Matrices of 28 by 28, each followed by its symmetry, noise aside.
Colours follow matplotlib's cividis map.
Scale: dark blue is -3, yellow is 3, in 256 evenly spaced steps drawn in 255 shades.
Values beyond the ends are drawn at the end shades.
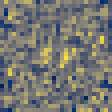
same after a half turn.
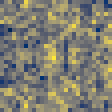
mirrored top to bottom.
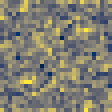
same after a half turn.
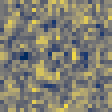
mirrored top to bottom.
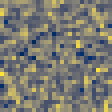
same after a half turn.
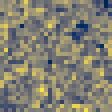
symmetric across the other diagonal.
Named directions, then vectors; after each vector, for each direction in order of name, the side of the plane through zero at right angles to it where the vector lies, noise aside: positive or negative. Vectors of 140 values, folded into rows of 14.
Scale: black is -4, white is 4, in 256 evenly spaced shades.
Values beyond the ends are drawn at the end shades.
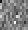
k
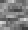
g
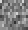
positive, negative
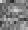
negative, negative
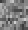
positive, positive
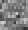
positive, negative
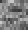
positive, positive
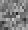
negative, positive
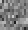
positive, negative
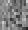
positive, negative
